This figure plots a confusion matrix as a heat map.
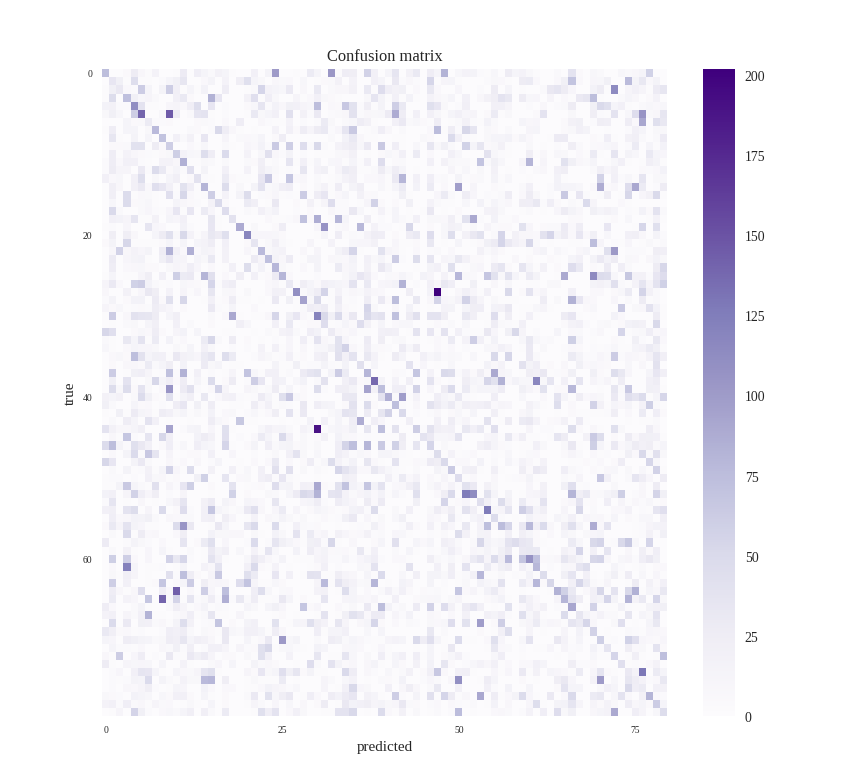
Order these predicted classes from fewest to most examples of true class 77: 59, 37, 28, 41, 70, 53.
28, 37, 70, 59, 41, 53
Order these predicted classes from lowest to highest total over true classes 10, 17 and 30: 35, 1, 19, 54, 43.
19, 43, 54, 35, 1
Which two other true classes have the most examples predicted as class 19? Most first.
43, 63
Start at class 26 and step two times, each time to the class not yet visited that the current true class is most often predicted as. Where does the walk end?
40
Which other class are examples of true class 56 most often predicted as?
11
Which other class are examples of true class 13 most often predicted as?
42
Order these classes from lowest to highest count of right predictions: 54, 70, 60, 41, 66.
70, 41, 66, 60, 54
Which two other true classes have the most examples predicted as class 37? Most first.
39, 46
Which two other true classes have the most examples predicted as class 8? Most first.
65, 63
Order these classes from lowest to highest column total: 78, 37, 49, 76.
49, 76, 37, 78
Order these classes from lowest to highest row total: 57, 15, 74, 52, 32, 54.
57, 32, 15, 74, 54, 52
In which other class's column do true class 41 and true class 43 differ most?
36
